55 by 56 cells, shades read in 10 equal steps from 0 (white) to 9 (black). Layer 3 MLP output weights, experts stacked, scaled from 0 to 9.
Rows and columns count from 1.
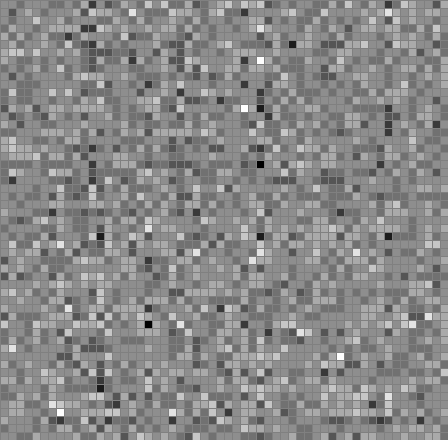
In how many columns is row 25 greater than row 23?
22
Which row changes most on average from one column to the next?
30
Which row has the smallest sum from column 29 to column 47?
49
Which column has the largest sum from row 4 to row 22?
12
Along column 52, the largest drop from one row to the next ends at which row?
41
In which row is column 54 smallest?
40
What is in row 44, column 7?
4
